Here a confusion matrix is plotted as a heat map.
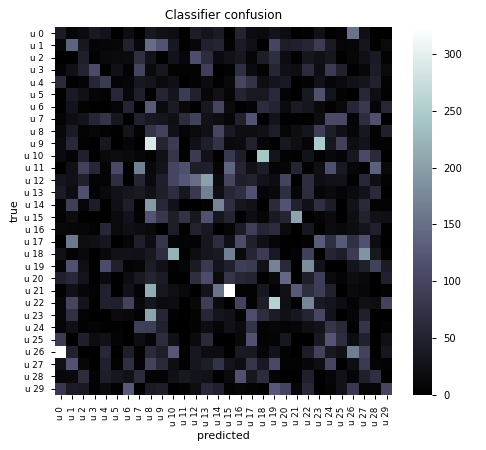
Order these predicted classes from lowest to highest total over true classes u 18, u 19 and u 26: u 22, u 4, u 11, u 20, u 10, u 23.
u 11, u 20, u 23, u 4, u 22, u 10
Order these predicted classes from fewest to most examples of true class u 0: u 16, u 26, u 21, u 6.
u 21, u 6, u 16, u 26
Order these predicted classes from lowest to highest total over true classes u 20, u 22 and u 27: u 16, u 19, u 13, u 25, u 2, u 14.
u 25, u 2, u 14, u 16, u 13, u 19
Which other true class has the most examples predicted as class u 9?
u 1
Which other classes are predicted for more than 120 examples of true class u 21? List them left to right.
u 8, u 14, u 15
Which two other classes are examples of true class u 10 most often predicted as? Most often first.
u 18, u 27
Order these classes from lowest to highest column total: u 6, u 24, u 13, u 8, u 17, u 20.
u 6, u 20, u 24, u 17, u 13, u 8
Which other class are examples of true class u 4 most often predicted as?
u 16
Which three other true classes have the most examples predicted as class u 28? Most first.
u 11, u 7, u 19
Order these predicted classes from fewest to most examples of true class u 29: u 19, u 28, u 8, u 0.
u 28, u 8, u 0, u 19
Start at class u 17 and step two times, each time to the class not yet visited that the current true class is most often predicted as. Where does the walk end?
u 8
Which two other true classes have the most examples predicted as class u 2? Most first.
u 13, u 11
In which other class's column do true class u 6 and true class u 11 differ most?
u 7
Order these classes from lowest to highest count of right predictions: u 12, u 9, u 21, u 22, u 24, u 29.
u 9, u 24, u 29, u 21, u 12, u 22
